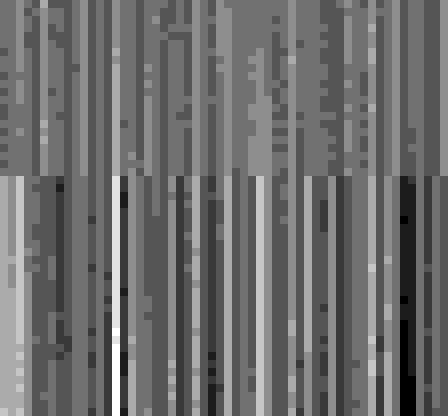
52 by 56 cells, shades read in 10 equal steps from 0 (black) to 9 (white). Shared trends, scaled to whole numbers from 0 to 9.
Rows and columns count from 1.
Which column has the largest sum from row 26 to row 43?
15
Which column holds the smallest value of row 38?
51
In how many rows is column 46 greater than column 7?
18
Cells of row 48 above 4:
16
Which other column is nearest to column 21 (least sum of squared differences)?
9
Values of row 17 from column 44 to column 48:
5 4 4 5 3
